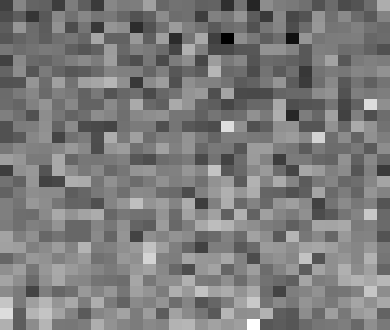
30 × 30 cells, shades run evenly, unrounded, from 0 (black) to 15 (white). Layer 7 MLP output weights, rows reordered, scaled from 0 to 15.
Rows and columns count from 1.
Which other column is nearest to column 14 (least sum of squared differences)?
10
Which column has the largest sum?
29
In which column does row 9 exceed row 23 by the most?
16
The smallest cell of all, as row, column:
4, 18
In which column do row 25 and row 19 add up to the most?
11
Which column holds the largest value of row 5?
15
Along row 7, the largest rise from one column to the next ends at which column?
17
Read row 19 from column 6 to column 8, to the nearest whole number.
6 6 5
